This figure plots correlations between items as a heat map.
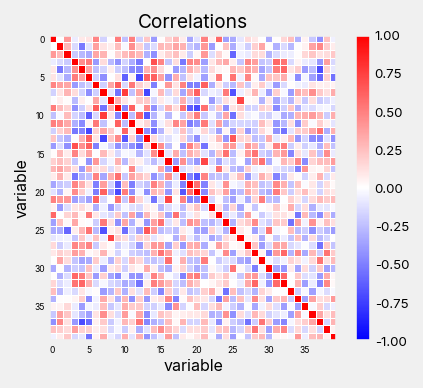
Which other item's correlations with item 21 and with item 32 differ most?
14
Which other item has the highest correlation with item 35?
17
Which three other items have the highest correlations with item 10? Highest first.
7, 12, 20
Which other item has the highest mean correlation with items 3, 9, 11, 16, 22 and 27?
0
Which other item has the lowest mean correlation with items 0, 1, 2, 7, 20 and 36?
25
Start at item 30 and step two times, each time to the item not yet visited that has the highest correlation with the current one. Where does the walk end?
13
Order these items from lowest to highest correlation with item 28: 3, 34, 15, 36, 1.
1, 36, 3, 34, 15
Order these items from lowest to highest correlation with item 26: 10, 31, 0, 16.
31, 0, 16, 10
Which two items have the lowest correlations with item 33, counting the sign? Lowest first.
24, 15
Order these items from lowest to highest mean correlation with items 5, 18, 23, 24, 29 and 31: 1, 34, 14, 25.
34, 25, 1, 14
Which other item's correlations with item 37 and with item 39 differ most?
4
